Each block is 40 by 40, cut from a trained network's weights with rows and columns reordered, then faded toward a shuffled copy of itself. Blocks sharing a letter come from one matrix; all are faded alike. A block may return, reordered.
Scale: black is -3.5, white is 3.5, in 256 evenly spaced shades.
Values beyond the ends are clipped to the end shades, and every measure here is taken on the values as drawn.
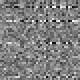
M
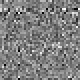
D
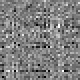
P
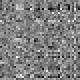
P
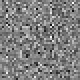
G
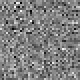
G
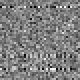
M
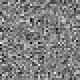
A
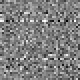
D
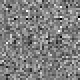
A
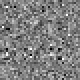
A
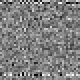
M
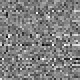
D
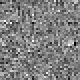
A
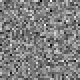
A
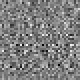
M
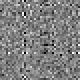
P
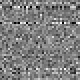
M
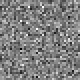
A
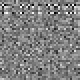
M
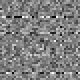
M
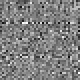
D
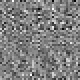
G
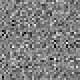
G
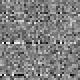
M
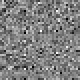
G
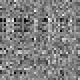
P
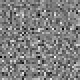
G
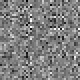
G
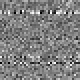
M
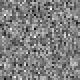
A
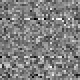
D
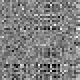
P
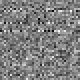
M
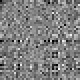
P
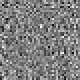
G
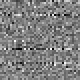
M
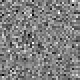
A
